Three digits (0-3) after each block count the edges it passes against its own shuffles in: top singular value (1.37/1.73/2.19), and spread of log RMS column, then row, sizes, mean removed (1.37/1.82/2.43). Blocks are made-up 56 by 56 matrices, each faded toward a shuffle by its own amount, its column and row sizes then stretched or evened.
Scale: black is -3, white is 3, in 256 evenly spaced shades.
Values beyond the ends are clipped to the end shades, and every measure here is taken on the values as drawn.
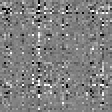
2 3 3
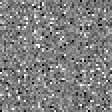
0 1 0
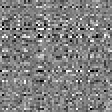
3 2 3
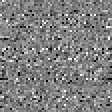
0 0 3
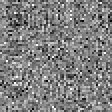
2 0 0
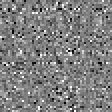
2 2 2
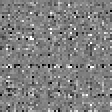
0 2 3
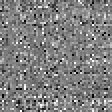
2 2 2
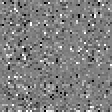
1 2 2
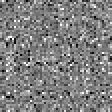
2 1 2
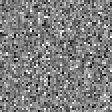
0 2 0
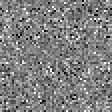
0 0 2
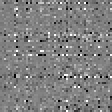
1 2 3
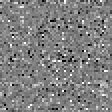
0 1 2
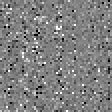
1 2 0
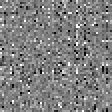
2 3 1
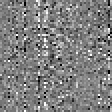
2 3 0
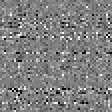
2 2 3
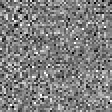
2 1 0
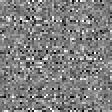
2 1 3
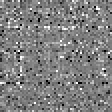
2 1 2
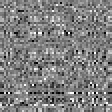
3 1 3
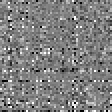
1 3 3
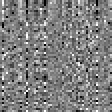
3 3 0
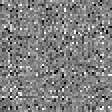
2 2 2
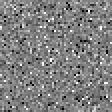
0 0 1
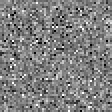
0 1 1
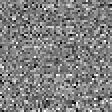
2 0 2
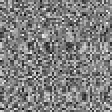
3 1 0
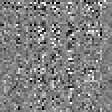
2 3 2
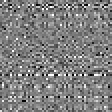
3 0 3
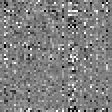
1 3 2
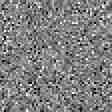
1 1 0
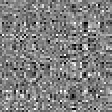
3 2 2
